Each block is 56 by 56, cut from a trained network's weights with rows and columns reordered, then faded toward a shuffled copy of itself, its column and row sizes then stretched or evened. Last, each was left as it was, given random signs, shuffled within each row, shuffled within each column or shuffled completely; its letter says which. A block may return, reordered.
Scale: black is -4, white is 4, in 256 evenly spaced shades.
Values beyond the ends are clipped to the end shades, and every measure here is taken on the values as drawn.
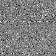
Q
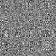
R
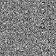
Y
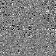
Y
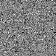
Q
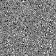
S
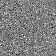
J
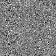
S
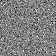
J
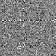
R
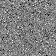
J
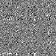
R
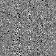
S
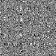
R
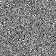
J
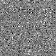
Y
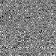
R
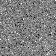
J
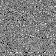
Q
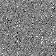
S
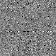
Y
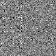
Y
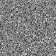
S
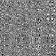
R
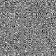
R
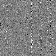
S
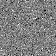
Q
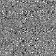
R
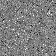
J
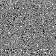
Q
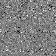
Q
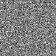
Q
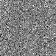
S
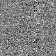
S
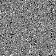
S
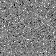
J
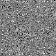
Y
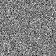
J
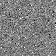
J
